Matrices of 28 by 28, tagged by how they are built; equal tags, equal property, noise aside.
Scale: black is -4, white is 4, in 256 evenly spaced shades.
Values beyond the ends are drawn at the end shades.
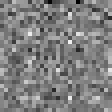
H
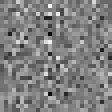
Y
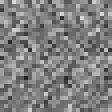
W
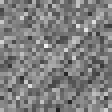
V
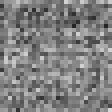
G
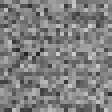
G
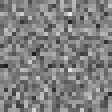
W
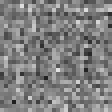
G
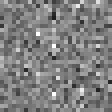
Y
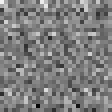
W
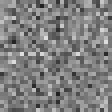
H
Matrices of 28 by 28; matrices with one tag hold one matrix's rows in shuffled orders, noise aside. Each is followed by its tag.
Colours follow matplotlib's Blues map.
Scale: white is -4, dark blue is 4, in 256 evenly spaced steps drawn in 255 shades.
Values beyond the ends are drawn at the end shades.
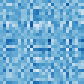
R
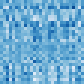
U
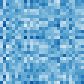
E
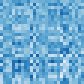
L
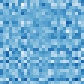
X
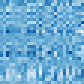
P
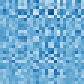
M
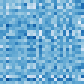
P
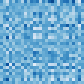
U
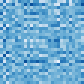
E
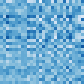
P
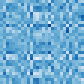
R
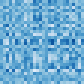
U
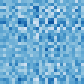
M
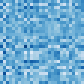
E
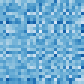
P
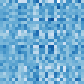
M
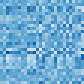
P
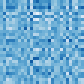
R
